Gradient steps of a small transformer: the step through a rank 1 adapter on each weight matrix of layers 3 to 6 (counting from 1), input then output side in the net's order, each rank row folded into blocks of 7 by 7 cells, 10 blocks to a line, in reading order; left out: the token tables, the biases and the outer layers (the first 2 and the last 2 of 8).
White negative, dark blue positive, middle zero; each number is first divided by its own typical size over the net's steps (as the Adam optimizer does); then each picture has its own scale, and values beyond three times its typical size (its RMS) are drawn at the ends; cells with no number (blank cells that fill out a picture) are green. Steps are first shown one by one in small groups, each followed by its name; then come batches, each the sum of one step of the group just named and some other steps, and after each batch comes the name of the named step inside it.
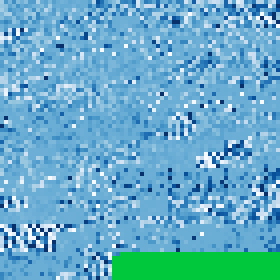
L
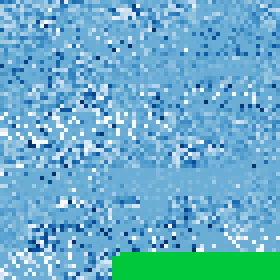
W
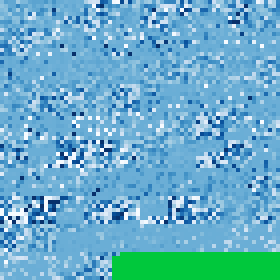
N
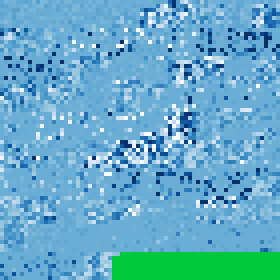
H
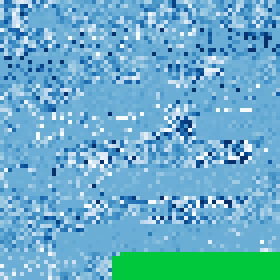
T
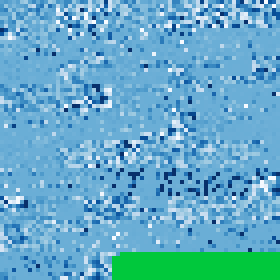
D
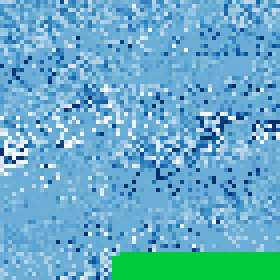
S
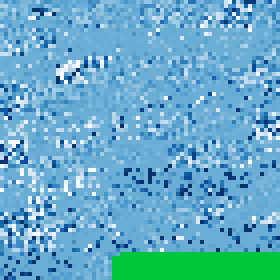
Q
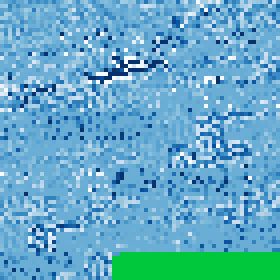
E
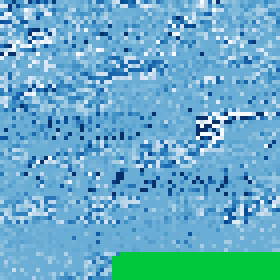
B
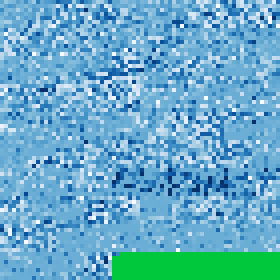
E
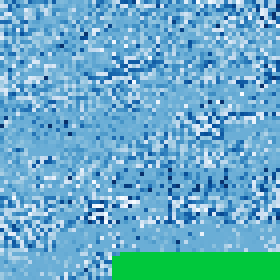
L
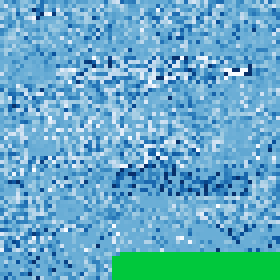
D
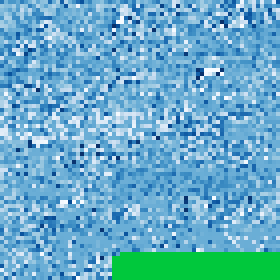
W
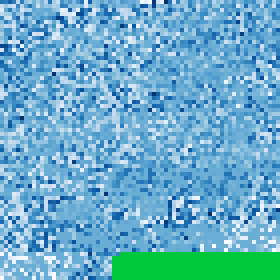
N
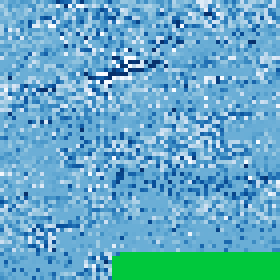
E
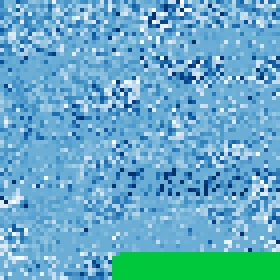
D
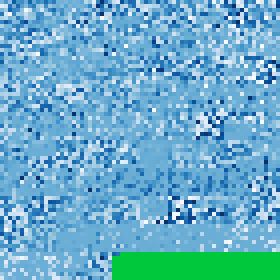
N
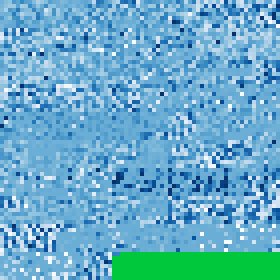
L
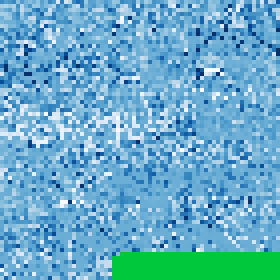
W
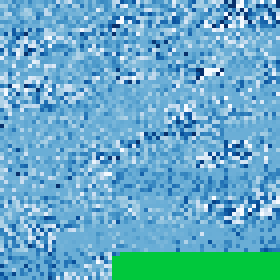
L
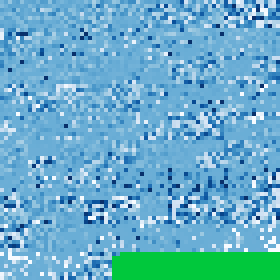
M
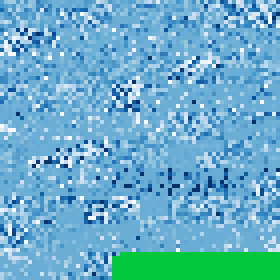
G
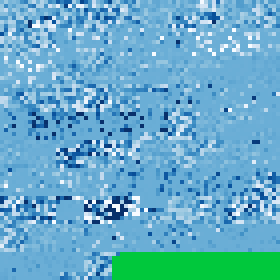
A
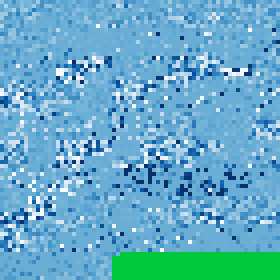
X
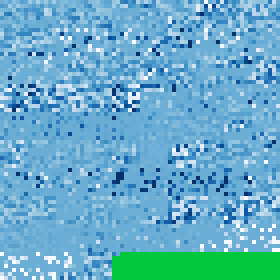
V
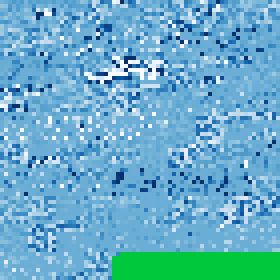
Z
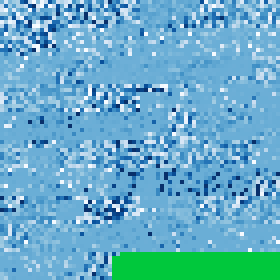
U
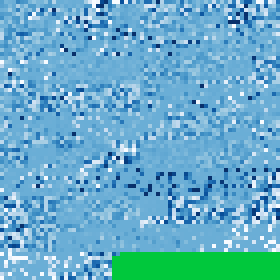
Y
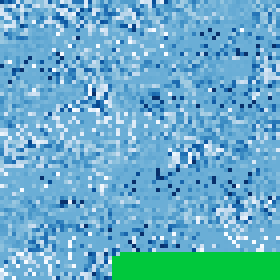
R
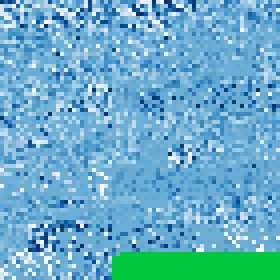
R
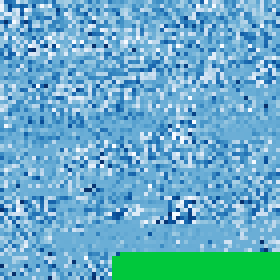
U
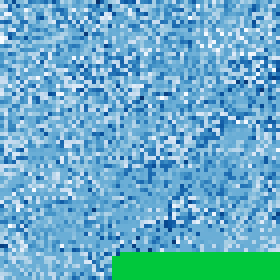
X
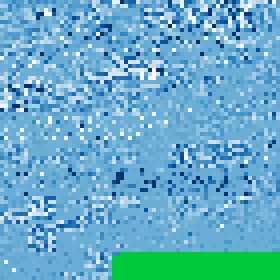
Z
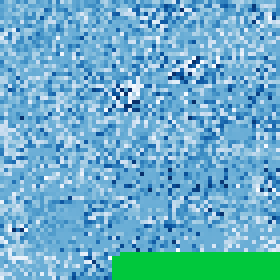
G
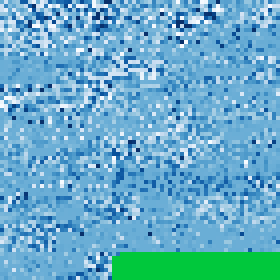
Z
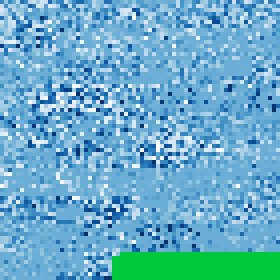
A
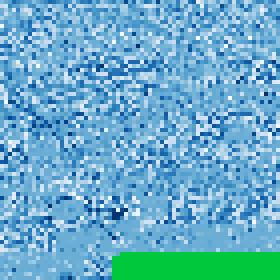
A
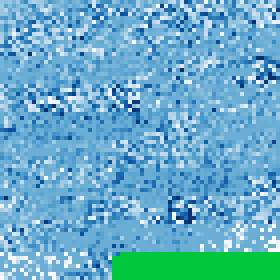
V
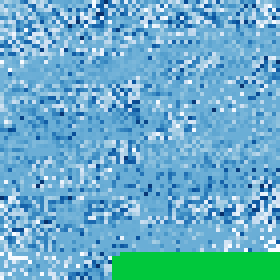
Y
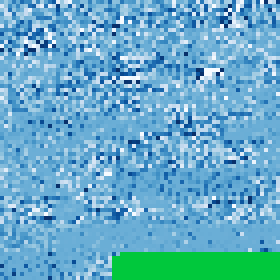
U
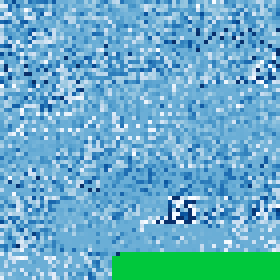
Y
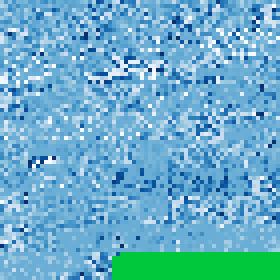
Z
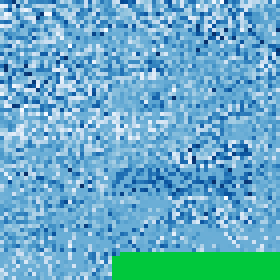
R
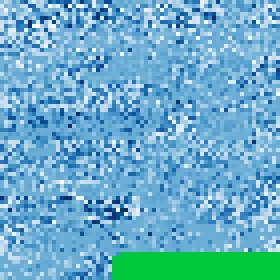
A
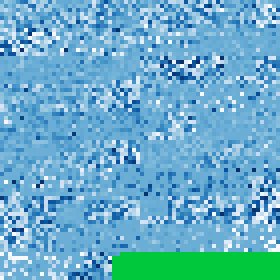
Y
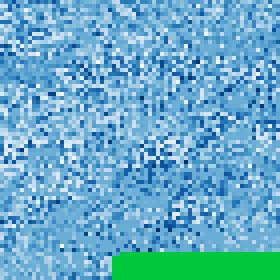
X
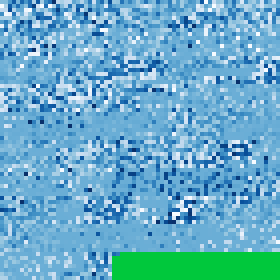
U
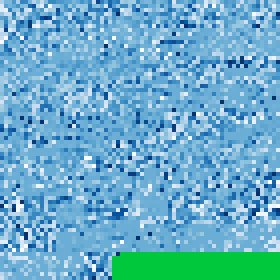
U
